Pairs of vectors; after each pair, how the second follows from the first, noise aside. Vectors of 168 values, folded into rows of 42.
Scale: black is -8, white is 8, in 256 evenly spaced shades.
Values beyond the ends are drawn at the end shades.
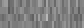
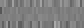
wrapped around, negated, partly zeroed.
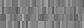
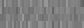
shrunk.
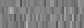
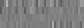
wrapped around, partly zeroed.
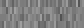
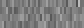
negated.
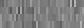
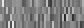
reversed, scaled up.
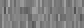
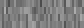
negated.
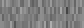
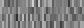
reversed, scaled up.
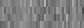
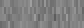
shrunk.
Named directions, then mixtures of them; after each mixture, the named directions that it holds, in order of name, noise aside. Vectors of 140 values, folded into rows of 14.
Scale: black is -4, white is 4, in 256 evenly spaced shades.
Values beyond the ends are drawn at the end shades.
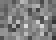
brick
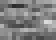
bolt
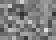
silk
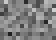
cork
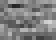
bolt.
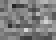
bolt, silk.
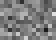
cork, silk.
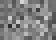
brick, silk.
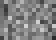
brick, cork.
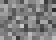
bolt, brick, cork.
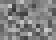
silk.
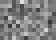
brick, silk.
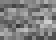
bolt, brick.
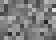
cork.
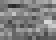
bolt.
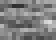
bolt.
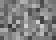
brick.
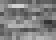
bolt.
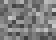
bolt, cork, silk.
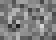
bolt, brick.
